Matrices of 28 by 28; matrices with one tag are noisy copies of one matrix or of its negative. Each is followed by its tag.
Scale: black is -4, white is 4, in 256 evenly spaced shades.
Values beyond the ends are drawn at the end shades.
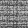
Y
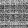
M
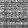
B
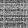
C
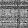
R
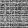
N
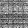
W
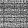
C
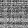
B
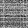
C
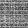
N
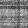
R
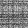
W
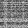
B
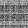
M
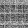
M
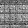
M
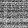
B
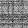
W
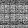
M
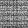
Y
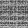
Y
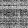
R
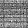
C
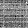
C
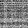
B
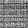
C
